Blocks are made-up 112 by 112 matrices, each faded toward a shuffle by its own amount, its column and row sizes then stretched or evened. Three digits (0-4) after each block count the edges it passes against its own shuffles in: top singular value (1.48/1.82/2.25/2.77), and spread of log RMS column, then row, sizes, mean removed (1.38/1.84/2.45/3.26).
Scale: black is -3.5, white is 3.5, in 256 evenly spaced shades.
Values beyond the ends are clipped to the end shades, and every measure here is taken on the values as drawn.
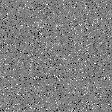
1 1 2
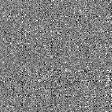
1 3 3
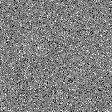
1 0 0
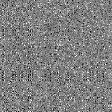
3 2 1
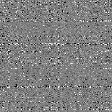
3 2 4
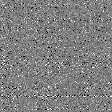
2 1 3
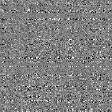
1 3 4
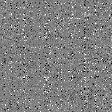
2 3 2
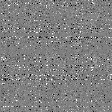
0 2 4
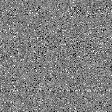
2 1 2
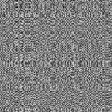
4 3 2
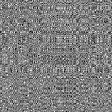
4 0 2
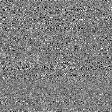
1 0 4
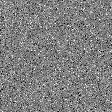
0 0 0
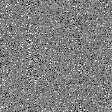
1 2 1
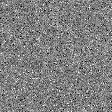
1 0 1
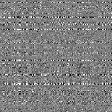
4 2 4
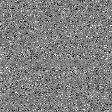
0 0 3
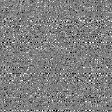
3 1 4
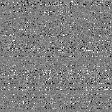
0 2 4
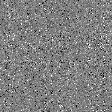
0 2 1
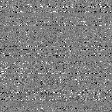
0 2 4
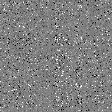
0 2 2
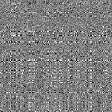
4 2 4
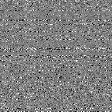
2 0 4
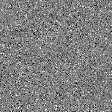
0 1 2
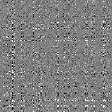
3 4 3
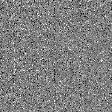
0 2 1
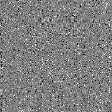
3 2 0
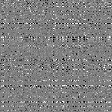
4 2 4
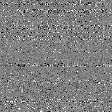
2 1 4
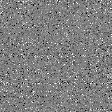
1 1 2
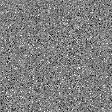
0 2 1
